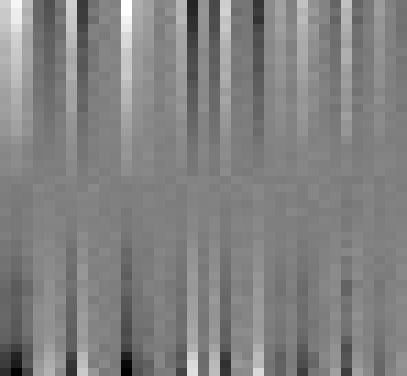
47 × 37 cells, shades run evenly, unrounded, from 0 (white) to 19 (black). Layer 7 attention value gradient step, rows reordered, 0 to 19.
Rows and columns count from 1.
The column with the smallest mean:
12
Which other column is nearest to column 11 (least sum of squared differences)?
27
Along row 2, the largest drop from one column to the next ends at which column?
21
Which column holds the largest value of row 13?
18
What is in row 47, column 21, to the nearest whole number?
15
